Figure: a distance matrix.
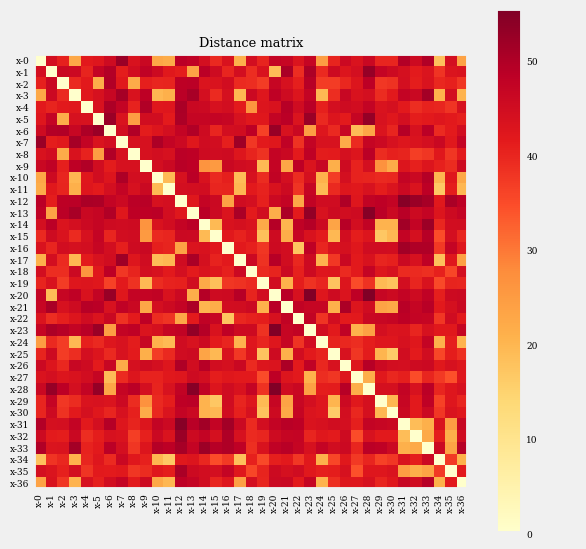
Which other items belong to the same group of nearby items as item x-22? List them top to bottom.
x-12, x-16
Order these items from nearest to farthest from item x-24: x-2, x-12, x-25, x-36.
x-36, x-2, x-25, x-12
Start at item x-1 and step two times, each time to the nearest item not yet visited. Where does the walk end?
x-13
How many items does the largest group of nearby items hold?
8
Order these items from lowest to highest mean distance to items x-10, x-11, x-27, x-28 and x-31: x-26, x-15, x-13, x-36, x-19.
x-36, x-19, x-15, x-26, x-13
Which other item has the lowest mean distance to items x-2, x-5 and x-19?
x-8
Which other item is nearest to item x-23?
x-27
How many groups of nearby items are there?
9
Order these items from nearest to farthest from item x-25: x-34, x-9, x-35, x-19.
x-19, x-9, x-34, x-35
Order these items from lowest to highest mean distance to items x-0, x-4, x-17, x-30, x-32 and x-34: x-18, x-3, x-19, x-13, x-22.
x-3, x-19, x-18, x-22, x-13
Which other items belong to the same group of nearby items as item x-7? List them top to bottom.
x-26
